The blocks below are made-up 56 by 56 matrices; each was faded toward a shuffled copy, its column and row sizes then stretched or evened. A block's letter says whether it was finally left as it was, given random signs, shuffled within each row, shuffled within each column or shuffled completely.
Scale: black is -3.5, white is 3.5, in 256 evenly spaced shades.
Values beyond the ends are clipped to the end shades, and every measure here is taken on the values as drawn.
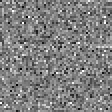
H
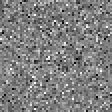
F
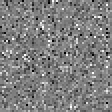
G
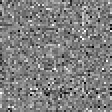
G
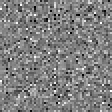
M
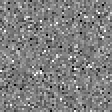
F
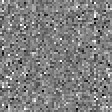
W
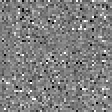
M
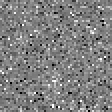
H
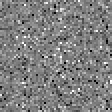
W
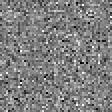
G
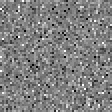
F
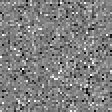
W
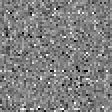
H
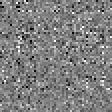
G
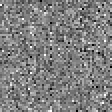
W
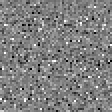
H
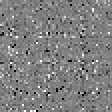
M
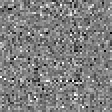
M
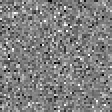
W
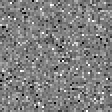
F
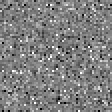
H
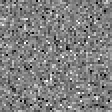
F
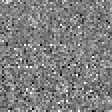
H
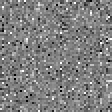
W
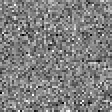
H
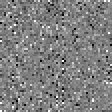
W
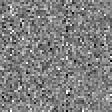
W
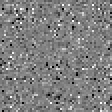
M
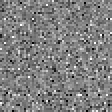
H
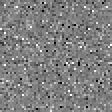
H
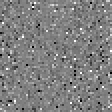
W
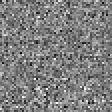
G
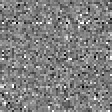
G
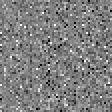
W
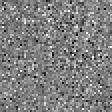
W
